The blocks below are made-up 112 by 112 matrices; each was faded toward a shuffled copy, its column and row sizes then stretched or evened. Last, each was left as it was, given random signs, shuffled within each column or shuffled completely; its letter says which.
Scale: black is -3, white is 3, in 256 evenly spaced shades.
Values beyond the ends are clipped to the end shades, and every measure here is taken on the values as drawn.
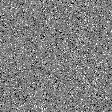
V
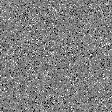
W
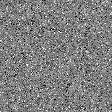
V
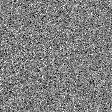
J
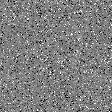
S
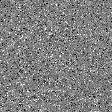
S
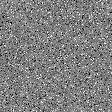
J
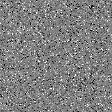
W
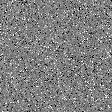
J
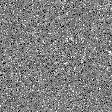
S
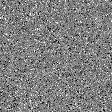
J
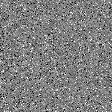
W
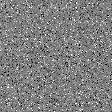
W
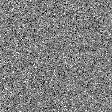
V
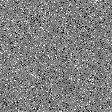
V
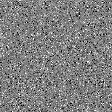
W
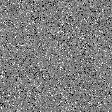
S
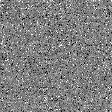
W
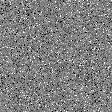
J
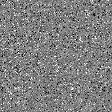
W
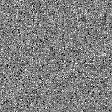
W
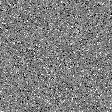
J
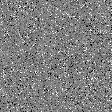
V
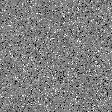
V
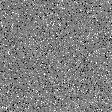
J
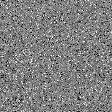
W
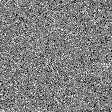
J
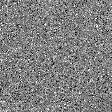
S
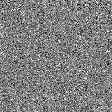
W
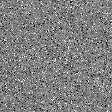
W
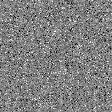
W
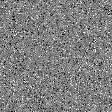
V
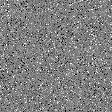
S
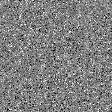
S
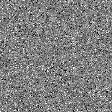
W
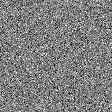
J
